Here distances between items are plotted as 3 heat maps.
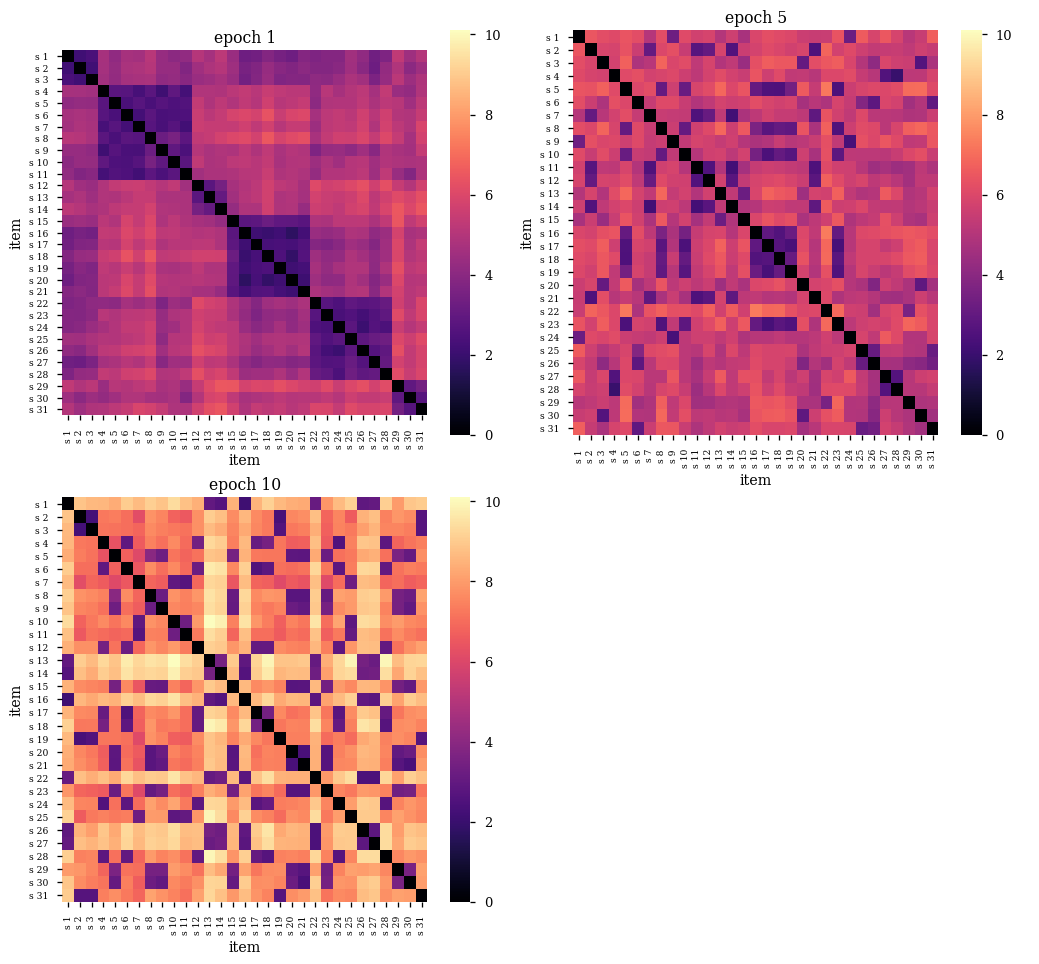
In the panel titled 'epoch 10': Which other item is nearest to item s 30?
s 21
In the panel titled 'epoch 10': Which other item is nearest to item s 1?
s 16
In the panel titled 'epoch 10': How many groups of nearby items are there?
5
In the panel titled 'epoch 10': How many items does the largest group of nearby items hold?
9
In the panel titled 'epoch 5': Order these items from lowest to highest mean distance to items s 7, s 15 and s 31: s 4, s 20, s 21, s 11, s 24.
s 11, s 21, s 20, s 24, s 4
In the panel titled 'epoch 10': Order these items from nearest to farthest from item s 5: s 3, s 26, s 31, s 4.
s 4, s 3, s 31, s 26
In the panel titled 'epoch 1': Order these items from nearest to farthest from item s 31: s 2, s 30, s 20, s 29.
s 30, s 29, s 2, s 20
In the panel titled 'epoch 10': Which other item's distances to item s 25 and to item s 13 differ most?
s 10
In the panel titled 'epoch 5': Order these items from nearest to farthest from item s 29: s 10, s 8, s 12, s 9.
s 12, s 9, s 10, s 8
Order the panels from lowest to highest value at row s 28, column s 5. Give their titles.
epoch 1, epoch 5, epoch 10
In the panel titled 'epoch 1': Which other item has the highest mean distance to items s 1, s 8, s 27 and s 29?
s 14
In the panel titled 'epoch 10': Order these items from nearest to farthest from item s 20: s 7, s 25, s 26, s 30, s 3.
s 30, s 7, s 3, s 25, s 26
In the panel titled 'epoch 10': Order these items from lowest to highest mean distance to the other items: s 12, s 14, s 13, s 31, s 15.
s 15, s 12, s 31, s 14, s 13
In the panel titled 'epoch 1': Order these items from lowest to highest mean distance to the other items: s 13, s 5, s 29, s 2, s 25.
s 2, s 5, s 25, s 13, s 29
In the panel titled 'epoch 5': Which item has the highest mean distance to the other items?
s 22
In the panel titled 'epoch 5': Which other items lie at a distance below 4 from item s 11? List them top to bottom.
s 2, s 7, s 12, s 14, s 21
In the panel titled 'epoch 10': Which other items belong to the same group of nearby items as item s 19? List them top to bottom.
s 2, s 3, s 31
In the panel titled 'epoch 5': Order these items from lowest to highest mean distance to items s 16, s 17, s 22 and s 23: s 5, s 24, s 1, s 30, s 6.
s 5, s 24, s 6, s 1, s 30
